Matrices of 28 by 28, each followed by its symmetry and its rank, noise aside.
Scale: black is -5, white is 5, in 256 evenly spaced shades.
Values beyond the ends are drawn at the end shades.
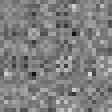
symmetric, rank four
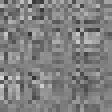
no symmetry, rank three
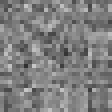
no symmetry, rank four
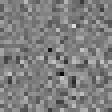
no symmetry, rank six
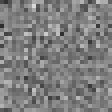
no symmetry, rank six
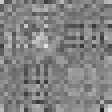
symmetric, rank four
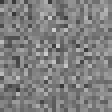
no symmetry, rank six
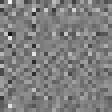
no symmetry, rank four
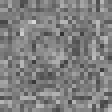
symmetric, rank six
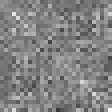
symmetric, rank six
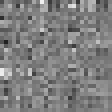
no symmetry, rank four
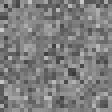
symmetric, rank six
